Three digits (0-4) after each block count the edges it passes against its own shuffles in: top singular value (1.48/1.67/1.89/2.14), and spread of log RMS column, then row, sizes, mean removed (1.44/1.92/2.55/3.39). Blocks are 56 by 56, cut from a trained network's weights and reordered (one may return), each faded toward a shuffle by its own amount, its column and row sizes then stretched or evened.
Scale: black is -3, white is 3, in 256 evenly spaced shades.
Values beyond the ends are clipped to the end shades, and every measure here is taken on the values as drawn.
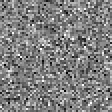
1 0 0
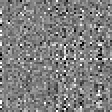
3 3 1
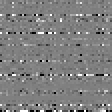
3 1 4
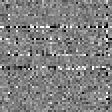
3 1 3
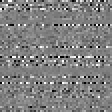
3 0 4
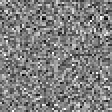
2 0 0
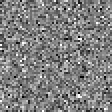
0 1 1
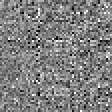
3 2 1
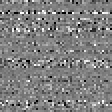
1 1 4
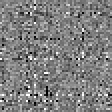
1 2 2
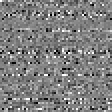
0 0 4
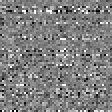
1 1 4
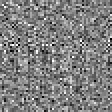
3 1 1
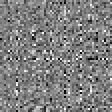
3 3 2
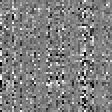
3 4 1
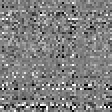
2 2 4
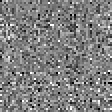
2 2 2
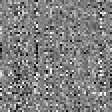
1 4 2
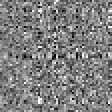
4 3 1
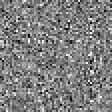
1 2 0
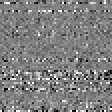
0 0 4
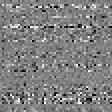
1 1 4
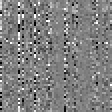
2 4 0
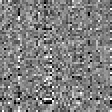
4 3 1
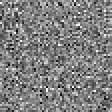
2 1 0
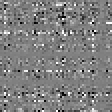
0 3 4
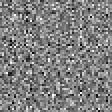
3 2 1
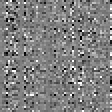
0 4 2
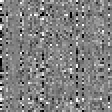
3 4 1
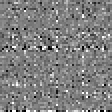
1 2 3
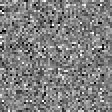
0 1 1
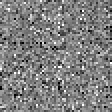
0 1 1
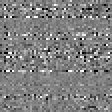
1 1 4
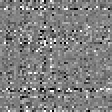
1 3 3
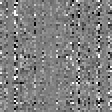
0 4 1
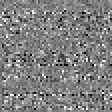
0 0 3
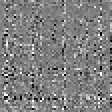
2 3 2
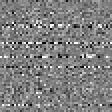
3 1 3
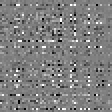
0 3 4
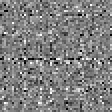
2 2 2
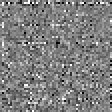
2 2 2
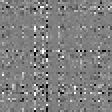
2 3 3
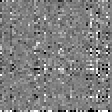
4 3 2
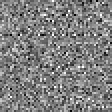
2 0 1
